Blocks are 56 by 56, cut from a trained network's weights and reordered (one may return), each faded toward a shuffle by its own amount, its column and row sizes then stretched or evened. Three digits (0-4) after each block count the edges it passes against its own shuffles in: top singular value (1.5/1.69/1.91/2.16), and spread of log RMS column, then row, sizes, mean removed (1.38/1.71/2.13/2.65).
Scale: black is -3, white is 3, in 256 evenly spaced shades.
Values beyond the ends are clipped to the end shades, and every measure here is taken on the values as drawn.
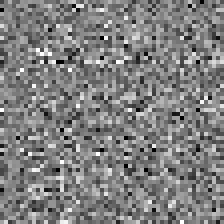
2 2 2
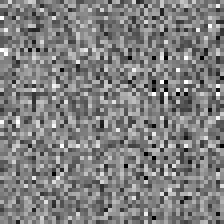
3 3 1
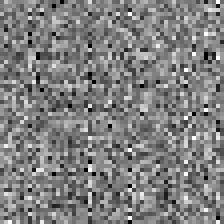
2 3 0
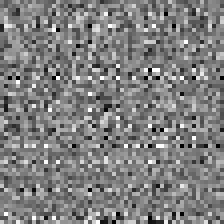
2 2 4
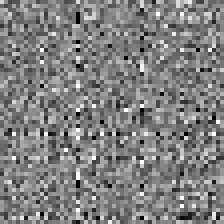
3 2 2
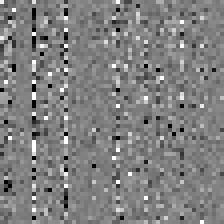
1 4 0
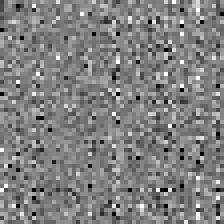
0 4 0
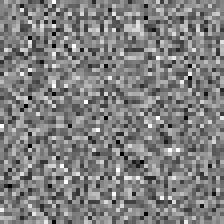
3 0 0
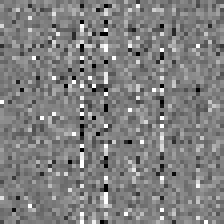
1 3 0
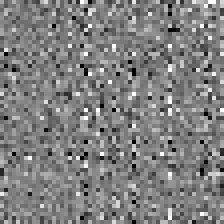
1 3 2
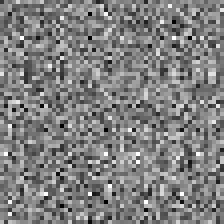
3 2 0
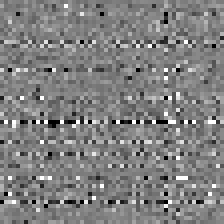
4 0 4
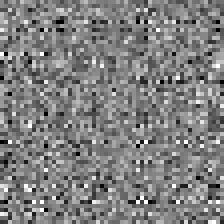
3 2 4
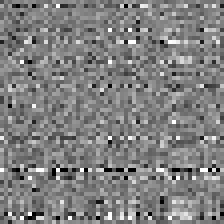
3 1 4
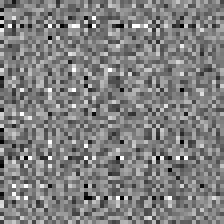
3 2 2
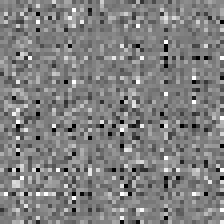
0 4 3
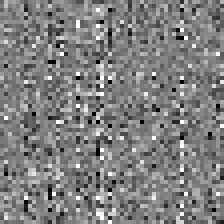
0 4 1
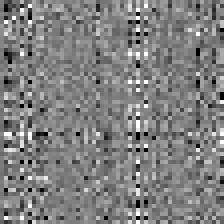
4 4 2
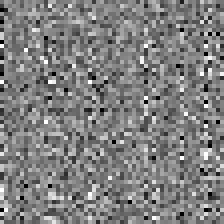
1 3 0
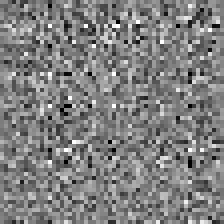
3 3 2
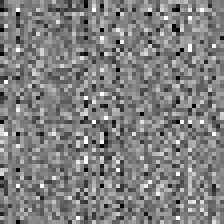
2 4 0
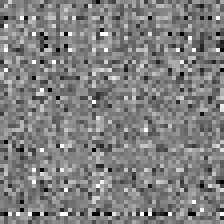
2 2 3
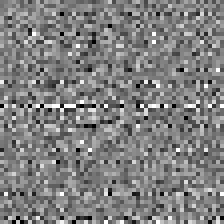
3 0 4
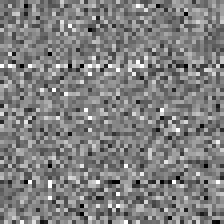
0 0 2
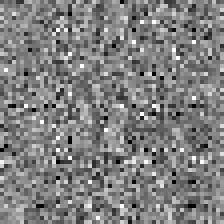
2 2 1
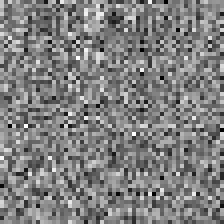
3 1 1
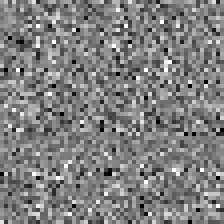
1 0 2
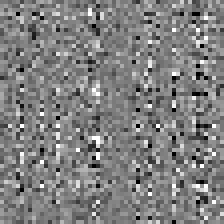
1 4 1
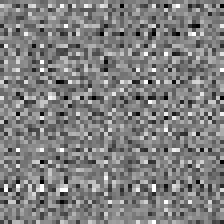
4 3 4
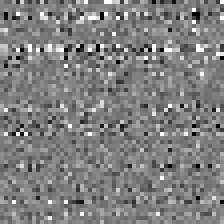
1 1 4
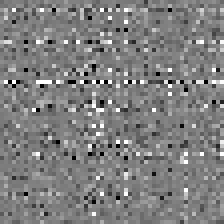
2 3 4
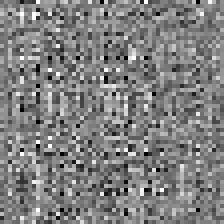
3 4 3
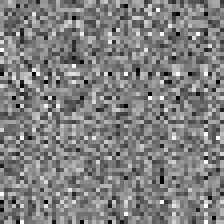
3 2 1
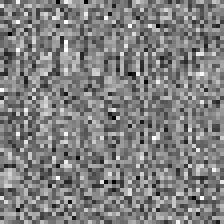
3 1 0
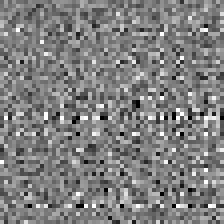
2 2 3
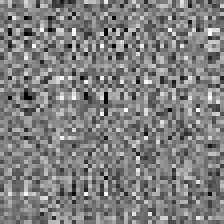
4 3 3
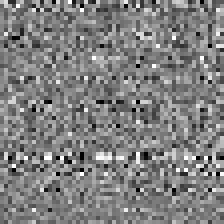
3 1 4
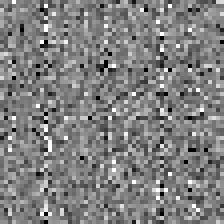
0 3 1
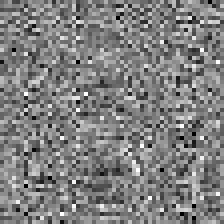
3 3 0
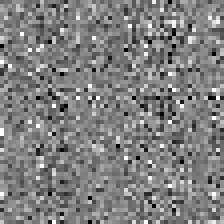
1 4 1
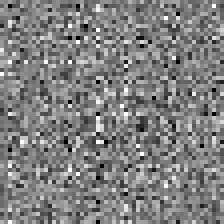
3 4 2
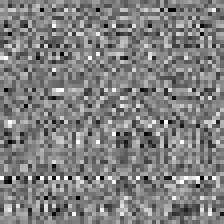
4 1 4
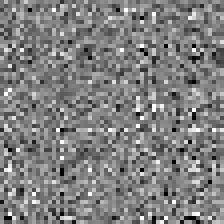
2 2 3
